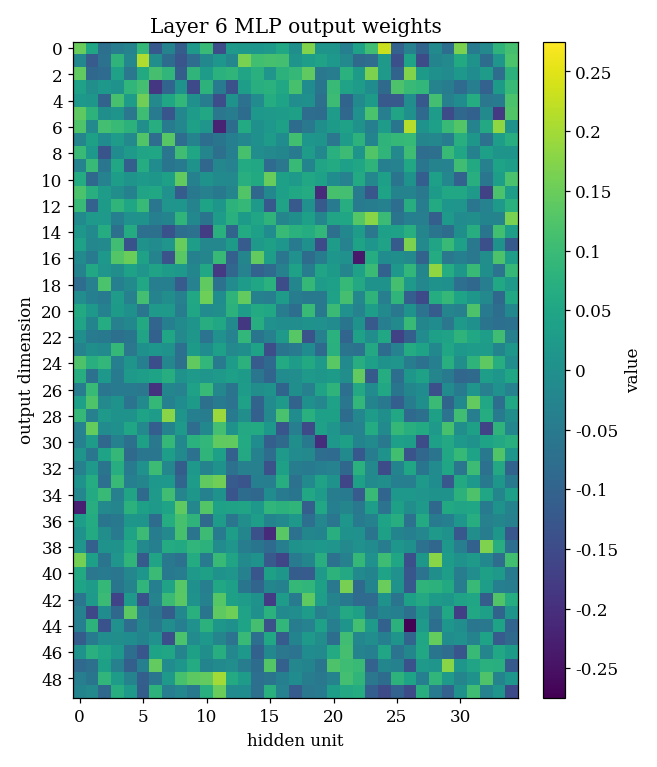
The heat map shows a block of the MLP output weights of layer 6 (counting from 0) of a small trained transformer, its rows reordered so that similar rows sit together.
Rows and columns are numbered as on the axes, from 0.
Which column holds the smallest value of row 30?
19
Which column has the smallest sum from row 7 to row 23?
27
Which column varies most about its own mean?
26
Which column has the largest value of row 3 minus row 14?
10
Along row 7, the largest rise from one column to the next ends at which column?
7
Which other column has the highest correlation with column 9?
32
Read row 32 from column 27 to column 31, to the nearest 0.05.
-0.05 0 0.05 -0.05 0.1
